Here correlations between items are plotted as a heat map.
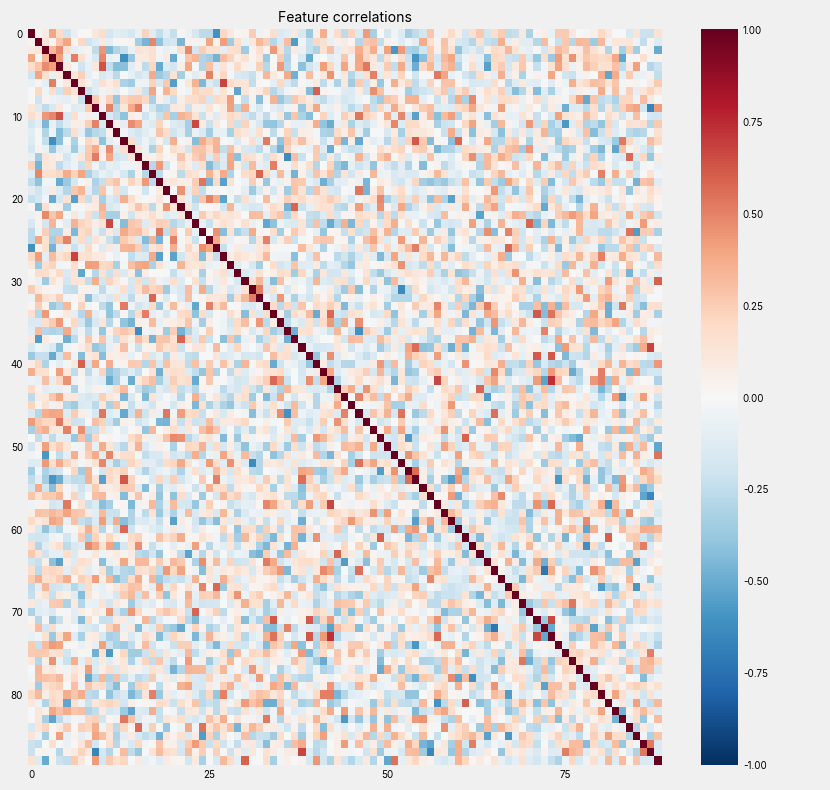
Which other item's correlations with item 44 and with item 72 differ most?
46
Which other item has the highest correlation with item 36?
72
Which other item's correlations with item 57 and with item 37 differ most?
5
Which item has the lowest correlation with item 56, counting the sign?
87
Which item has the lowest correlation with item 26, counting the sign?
0
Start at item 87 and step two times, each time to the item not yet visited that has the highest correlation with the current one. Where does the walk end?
54
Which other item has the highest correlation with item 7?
40
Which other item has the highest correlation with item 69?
76
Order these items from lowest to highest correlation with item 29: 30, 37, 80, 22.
37, 30, 80, 22
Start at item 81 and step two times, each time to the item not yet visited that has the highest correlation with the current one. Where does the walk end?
49
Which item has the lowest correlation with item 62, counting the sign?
78
